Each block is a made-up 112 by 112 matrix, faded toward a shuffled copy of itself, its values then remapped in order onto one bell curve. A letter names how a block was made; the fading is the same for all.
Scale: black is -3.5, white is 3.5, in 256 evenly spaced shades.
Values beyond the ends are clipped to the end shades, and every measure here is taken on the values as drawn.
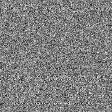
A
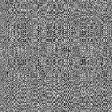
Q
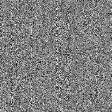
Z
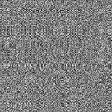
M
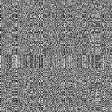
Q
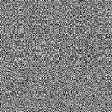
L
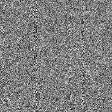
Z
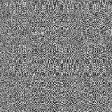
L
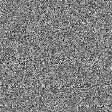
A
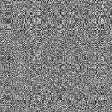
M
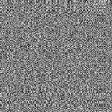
M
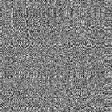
L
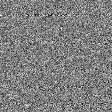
A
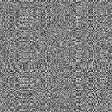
Q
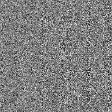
Z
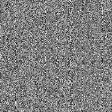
Z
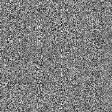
Z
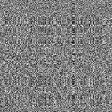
M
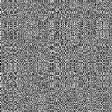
Q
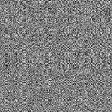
M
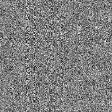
Z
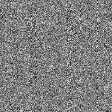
Z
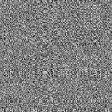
L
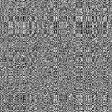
Q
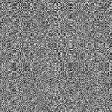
L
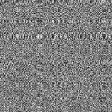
M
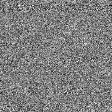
A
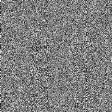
Z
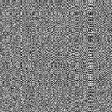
Q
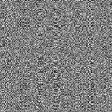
L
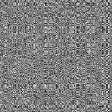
Q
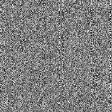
Z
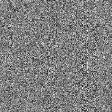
Z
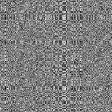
Q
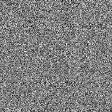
A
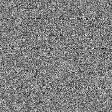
A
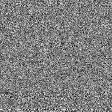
A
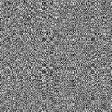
M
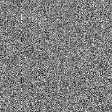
Z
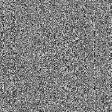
Z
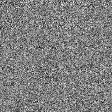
A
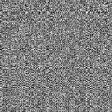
M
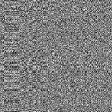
M
